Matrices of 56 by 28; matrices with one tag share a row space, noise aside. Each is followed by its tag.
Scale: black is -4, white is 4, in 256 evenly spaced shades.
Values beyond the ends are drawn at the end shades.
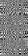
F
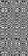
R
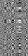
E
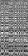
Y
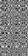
R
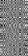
F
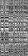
Y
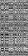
Y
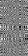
F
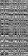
Y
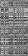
Y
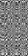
R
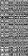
Y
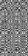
R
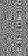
E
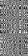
F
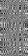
F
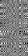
F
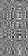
E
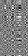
E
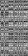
Y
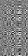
E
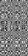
R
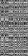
Y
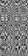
R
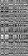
Y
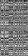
Y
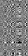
E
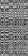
Y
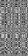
R
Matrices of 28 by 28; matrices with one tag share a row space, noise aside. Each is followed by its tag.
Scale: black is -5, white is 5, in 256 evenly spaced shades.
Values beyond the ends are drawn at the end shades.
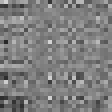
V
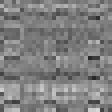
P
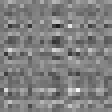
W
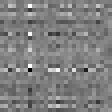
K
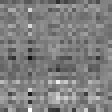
K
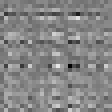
W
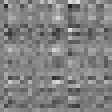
W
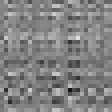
W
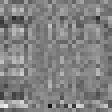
V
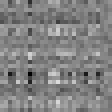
K
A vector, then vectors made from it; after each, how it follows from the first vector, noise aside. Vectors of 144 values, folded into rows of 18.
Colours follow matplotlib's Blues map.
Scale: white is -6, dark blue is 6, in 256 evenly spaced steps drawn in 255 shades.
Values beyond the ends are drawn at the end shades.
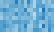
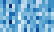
reversed, scaled up.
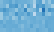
partly zeroed.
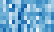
reversed, negated, scaled up.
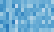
wrapped around, negated.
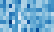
reversed, scaled up.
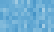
negated, shrunk.
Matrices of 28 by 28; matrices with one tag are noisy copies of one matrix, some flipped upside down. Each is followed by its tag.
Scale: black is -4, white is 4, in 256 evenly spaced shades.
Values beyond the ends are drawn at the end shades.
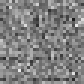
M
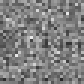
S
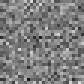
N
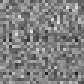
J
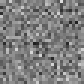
J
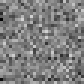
M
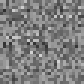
J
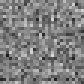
M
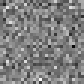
N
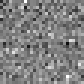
J
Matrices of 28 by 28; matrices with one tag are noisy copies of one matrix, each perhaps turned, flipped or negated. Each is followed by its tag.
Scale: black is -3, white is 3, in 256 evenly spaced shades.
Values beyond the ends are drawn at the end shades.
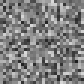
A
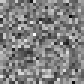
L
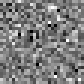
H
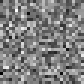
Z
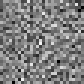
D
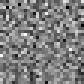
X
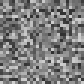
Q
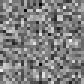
A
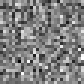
A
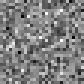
L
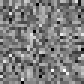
A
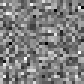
Z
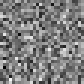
A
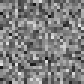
Q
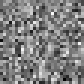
A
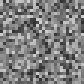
L
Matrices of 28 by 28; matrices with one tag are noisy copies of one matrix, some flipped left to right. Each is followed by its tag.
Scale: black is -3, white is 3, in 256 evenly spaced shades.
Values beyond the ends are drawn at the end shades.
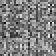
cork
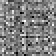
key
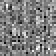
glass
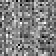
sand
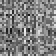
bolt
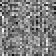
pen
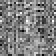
pen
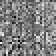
glass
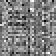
key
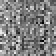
glass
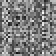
key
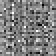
key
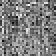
pen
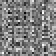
key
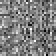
bolt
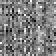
bolt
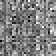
glass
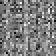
cork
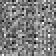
sand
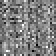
cork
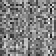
cork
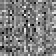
bolt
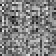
pen
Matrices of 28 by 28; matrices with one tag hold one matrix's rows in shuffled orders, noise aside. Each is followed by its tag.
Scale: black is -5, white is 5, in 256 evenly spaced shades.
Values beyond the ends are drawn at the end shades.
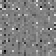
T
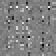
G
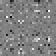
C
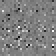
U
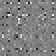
U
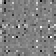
T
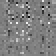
G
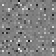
U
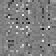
G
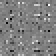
C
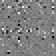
U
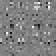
C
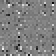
U
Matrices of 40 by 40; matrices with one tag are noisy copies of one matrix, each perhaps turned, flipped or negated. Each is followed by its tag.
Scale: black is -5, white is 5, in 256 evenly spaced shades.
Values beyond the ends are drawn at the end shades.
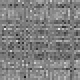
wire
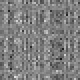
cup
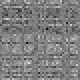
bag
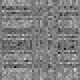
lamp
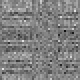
lamp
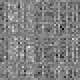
bag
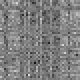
wire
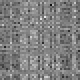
wire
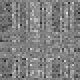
lamp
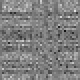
lamp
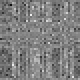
lamp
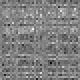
bag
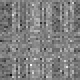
lamp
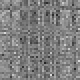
wire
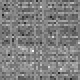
bag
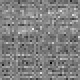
bag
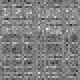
bag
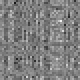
cup
